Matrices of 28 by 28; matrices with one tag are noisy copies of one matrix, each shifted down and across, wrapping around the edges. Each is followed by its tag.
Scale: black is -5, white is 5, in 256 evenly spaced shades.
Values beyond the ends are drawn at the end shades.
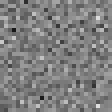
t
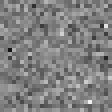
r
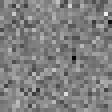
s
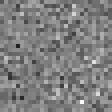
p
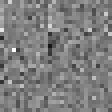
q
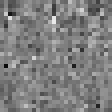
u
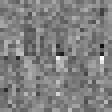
u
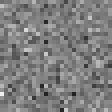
r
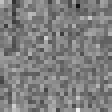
q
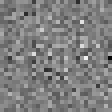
t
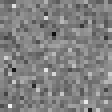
s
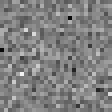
p
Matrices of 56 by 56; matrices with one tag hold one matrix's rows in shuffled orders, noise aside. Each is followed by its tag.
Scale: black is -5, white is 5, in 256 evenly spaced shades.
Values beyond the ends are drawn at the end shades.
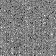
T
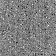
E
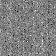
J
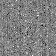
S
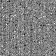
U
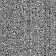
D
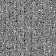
U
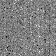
D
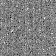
T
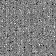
U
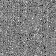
S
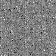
T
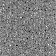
E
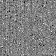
U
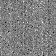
J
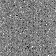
E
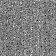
D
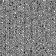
U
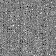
S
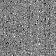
D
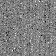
D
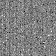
U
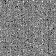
J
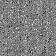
S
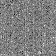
T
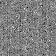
S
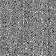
J
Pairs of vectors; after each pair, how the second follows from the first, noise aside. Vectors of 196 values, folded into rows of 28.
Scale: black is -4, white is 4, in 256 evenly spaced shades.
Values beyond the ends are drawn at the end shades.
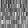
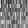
copied.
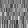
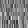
copied.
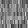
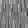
wrapped around, partly zeroed.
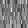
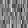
copied.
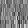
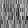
wrapped around, negated.
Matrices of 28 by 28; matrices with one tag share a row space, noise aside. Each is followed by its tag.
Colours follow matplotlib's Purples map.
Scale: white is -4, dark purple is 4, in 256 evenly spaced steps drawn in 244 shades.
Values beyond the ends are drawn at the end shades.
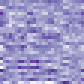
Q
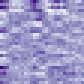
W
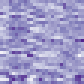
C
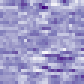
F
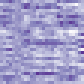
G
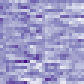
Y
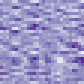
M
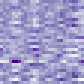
M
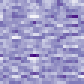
M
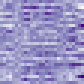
G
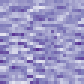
C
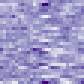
F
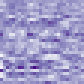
Q
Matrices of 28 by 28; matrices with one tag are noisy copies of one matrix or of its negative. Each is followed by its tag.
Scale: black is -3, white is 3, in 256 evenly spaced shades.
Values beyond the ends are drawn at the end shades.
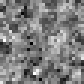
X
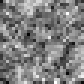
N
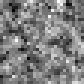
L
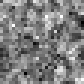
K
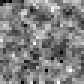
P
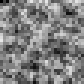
P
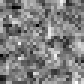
L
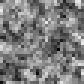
X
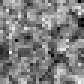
K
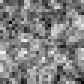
K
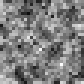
N
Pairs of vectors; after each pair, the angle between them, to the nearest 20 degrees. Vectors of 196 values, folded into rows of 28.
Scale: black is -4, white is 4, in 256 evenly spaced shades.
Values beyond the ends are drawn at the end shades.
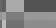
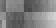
60 degrees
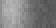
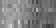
40 degrees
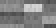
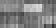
20 degrees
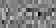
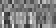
80 degrees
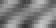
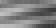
100 degrees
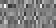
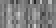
100 degrees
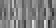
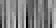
100 degrees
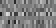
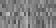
40 degrees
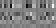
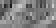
40 degrees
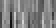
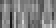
20 degrees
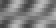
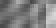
60 degrees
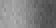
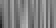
100 degrees
